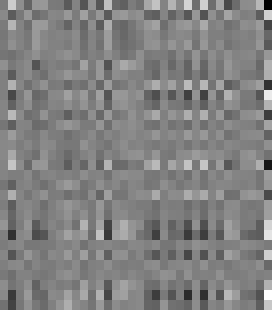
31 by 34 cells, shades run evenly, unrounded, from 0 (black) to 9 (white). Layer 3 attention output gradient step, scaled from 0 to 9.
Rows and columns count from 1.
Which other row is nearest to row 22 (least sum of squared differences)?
21
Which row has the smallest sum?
24
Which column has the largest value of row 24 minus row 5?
34
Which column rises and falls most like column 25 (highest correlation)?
18
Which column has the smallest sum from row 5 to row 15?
5
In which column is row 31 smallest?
2
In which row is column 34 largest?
30
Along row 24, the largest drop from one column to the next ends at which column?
14
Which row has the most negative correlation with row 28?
15
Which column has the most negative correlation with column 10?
1
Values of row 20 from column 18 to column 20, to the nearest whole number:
5 5 6
